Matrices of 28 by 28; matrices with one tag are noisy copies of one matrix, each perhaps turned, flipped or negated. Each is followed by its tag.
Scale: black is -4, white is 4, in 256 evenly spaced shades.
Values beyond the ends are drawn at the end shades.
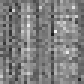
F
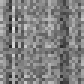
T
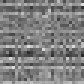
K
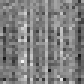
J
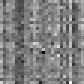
T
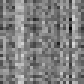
T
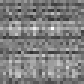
F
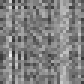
T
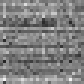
J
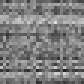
T
